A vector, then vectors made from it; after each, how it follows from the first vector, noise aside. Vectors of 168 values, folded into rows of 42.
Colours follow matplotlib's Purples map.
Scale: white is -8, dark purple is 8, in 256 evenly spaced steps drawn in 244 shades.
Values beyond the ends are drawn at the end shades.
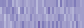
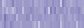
negated, partly zeroed.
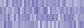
negated.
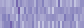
negated.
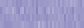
negated, shrunk.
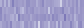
negated, partly zeroed.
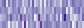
reversed, negated, scaled up.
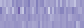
negated, partly zeroed.
